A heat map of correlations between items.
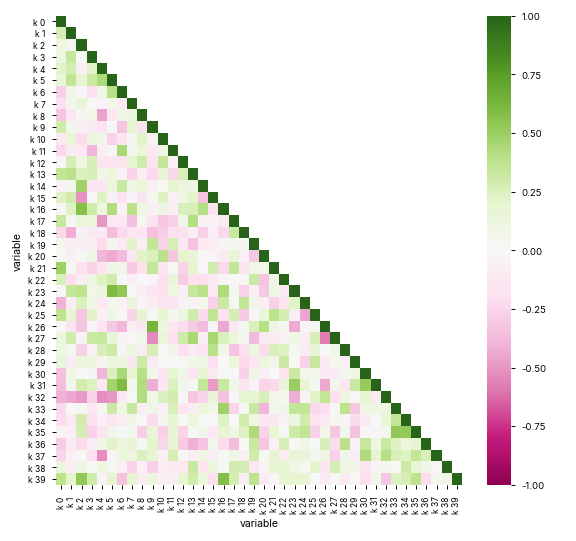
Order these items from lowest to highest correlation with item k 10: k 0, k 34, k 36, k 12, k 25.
k 36, k 0, k 34, k 25, k 12
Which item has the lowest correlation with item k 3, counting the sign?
k 11
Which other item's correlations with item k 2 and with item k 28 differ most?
k 15
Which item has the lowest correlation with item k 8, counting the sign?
k 4
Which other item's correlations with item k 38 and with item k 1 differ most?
k 18
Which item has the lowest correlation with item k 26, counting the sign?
k 27
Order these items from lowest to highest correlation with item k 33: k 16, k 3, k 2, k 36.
k 3, k 2, k 36, k 16
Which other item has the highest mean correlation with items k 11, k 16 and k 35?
k 33
